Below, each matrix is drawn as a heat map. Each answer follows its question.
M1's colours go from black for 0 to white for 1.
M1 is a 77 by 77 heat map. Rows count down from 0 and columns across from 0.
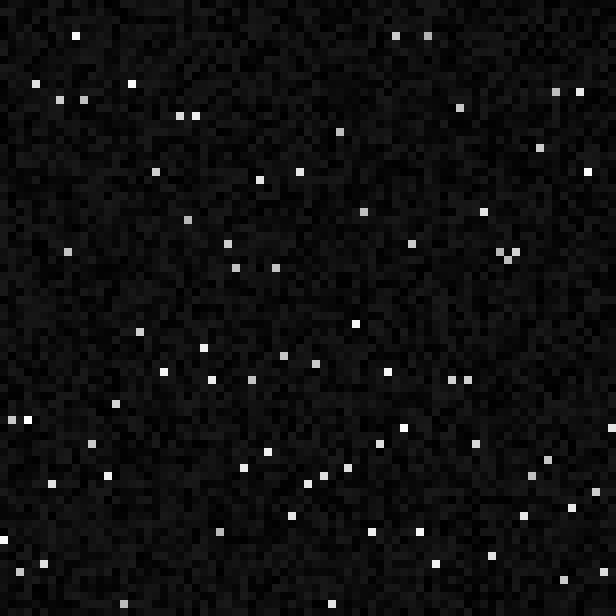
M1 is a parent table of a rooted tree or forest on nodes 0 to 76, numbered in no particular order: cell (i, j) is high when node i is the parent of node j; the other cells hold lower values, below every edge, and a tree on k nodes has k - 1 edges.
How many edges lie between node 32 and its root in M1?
7
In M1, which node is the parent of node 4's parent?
12
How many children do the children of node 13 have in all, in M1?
1
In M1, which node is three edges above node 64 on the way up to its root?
55
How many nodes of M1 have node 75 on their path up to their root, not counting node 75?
3
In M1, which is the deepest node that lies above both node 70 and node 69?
11
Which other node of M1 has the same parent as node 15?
41
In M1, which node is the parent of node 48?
46
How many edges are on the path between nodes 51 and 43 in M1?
3
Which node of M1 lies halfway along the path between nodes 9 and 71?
14
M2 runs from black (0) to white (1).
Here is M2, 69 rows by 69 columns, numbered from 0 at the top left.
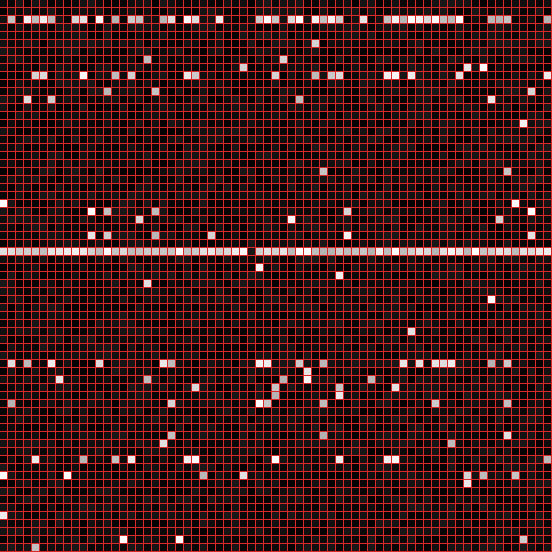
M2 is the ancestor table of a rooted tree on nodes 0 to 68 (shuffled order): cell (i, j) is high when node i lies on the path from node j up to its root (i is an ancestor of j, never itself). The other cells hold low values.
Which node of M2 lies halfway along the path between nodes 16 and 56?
2
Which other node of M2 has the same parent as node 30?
60
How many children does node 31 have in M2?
7
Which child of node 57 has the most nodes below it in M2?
48
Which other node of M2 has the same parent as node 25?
8
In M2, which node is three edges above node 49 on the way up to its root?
9
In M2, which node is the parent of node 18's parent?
7
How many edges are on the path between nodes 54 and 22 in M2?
6
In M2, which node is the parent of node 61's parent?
12
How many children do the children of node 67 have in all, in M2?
1
